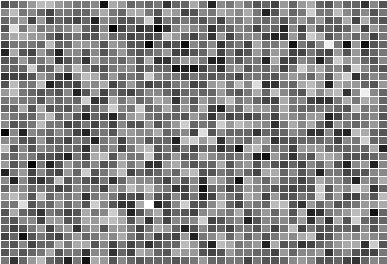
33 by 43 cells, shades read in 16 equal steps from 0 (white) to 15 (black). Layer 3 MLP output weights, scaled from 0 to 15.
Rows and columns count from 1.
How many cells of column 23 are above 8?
16
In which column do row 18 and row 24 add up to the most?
20
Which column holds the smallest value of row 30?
35
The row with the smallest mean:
2
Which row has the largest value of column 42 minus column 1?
21
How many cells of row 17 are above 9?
14
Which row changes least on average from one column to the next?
33
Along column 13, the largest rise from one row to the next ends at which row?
15
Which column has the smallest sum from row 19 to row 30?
17
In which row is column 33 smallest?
29
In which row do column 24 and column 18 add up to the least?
27
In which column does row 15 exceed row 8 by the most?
38
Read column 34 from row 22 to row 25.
10 11 10 8
